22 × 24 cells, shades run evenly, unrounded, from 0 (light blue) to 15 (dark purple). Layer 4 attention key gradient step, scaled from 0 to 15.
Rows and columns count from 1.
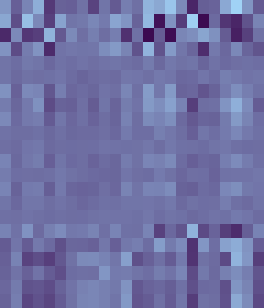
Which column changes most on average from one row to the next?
22
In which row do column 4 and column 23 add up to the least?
1
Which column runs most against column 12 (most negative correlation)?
5
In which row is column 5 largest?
4
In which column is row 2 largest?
19
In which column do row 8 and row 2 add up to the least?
14
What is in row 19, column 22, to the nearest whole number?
2
